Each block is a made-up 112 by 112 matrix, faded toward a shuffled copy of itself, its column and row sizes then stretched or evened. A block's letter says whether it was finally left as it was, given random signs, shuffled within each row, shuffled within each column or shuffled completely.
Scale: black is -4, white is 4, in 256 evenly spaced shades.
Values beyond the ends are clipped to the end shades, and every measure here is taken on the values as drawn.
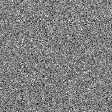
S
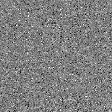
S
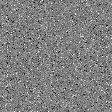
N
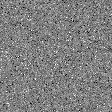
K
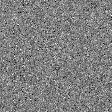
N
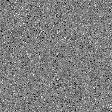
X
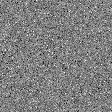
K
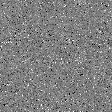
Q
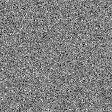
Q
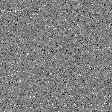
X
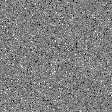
N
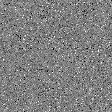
X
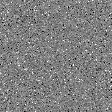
N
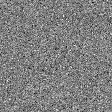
K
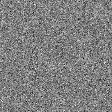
N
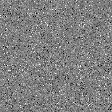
S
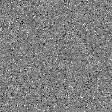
X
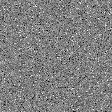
N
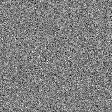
N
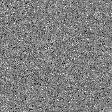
N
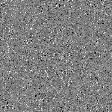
S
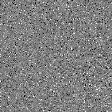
S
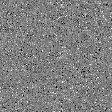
S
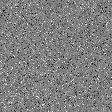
K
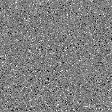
S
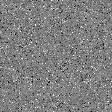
Q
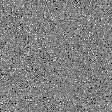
X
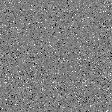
X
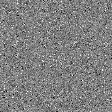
X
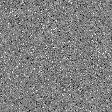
N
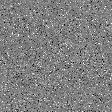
Q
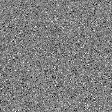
X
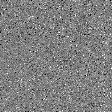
X
